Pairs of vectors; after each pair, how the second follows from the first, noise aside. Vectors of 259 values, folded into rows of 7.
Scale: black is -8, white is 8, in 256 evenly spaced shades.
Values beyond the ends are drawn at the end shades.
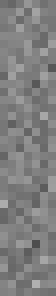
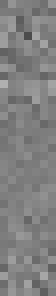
wrapped around, negated, partly zeroed.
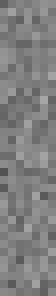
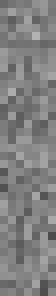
copied.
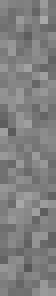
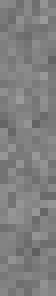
shrunk.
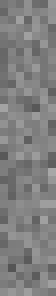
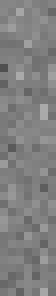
wrapped around, negated, partly zeroed.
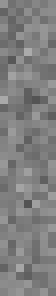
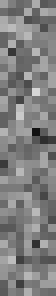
wrapped around, scaled up.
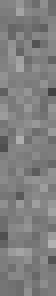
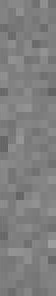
shrunk.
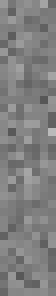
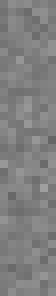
reversed, shrunk.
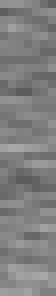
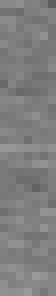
shrunk.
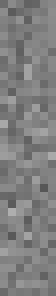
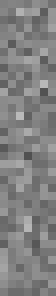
reversed.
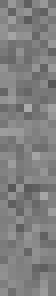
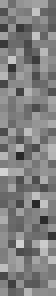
wrapped around, scaled up.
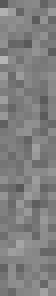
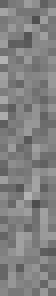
copied.
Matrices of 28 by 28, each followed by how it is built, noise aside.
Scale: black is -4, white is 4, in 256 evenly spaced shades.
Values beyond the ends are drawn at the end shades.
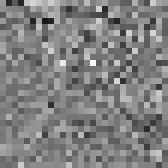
upper triangular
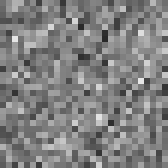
Hankel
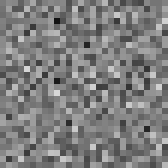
repeating rows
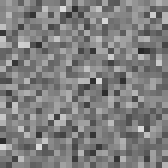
Hankel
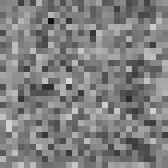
blocks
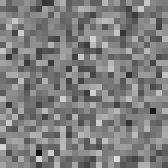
repeating rows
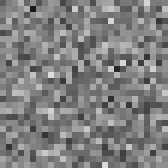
noise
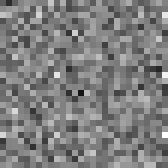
repeating rows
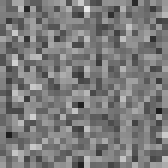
repeating rows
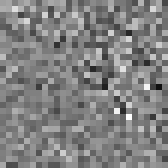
upper triangular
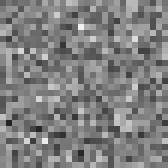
repeating rows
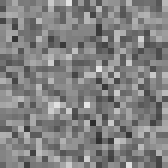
repeating rows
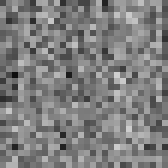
blocks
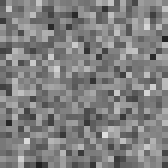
noise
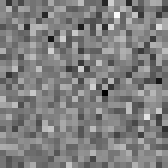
upper triangular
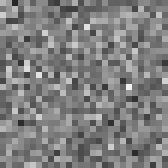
noise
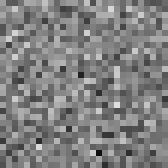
noise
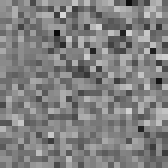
upper triangular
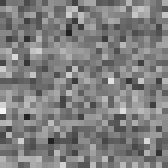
blocks
